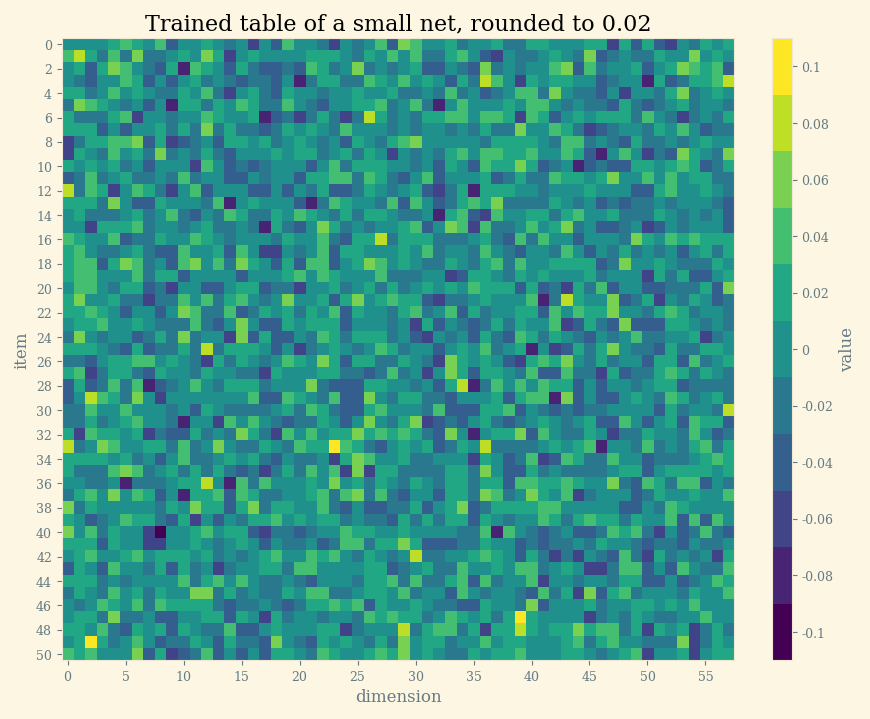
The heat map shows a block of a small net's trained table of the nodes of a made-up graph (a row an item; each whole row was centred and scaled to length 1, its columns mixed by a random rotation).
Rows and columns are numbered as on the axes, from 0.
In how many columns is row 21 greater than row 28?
27
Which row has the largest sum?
18
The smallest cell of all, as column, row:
8, 40
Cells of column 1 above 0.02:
9
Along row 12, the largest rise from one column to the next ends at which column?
36
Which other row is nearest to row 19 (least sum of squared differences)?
50
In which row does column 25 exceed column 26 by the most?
35
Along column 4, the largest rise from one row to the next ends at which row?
13
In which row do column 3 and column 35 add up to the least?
28
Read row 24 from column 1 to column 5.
0.06 0 -0.02 0 0
